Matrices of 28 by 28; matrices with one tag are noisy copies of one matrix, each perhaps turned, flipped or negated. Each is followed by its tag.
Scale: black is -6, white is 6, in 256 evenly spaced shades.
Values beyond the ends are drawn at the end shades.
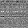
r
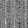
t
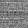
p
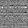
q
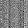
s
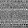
s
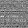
r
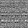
q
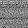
s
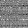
t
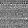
s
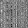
r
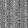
t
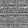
q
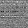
r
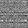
q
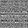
q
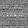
p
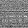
r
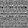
q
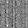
q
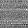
s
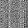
s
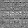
p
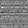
q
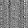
s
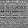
r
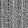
t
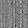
q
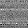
s
